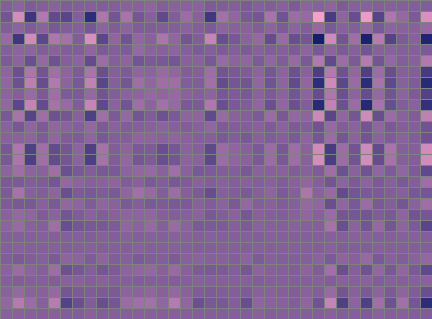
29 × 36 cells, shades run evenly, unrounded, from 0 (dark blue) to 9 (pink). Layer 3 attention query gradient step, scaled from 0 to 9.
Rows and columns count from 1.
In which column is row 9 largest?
28
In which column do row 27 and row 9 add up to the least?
36
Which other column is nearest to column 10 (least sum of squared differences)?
35
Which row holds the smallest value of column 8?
2
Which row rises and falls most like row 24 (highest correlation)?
26
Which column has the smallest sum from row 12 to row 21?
18
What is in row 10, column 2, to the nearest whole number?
3
